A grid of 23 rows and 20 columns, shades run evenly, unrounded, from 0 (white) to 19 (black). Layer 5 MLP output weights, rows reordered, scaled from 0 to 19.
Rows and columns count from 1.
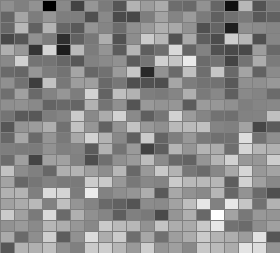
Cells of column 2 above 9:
8
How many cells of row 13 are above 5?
17
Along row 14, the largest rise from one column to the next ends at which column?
11
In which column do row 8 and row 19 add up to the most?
10
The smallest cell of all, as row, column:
20, 16
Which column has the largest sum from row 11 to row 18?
3
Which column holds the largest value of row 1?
4
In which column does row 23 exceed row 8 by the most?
1
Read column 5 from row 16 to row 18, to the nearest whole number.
6 10 3
